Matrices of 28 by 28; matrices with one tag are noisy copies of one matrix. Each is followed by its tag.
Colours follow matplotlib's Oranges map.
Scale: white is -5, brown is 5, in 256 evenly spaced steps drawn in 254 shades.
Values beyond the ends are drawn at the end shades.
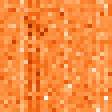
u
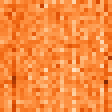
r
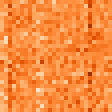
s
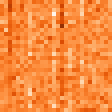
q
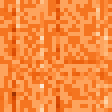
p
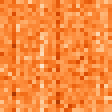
p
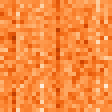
p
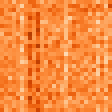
u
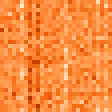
u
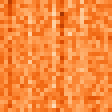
q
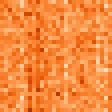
u
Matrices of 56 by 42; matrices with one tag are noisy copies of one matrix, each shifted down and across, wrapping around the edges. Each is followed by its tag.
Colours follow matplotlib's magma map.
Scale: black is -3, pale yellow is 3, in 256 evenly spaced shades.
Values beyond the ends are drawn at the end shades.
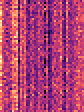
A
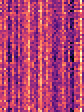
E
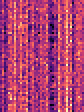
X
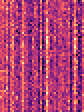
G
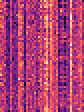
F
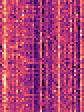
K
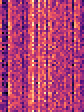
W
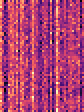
G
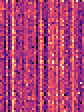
G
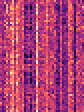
F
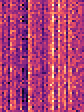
W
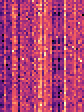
F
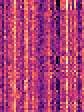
E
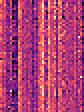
W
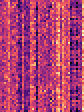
F
